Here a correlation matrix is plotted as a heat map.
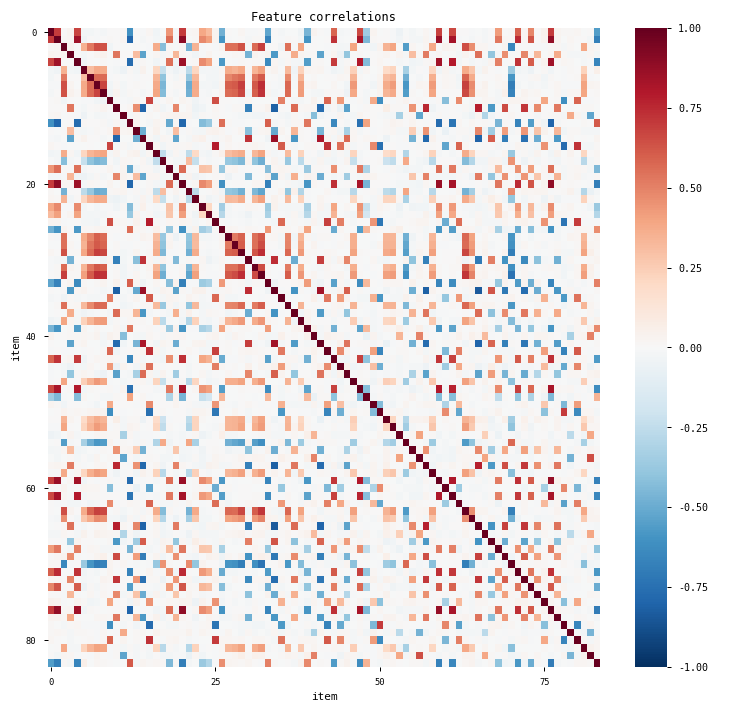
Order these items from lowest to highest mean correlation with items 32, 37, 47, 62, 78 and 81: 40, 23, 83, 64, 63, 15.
83, 15, 40, 23, 64, 63
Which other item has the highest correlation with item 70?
54
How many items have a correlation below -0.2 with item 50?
10
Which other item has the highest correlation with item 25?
15
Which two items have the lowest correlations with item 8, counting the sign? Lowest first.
70, 54
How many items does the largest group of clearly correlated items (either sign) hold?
25
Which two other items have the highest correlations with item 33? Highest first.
12, 83
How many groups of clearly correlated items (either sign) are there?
5
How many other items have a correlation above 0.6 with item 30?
3
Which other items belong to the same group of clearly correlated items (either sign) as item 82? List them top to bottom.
11, 40, 53, 56, 66, 79
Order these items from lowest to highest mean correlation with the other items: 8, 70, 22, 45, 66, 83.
70, 83, 45, 66, 22, 8
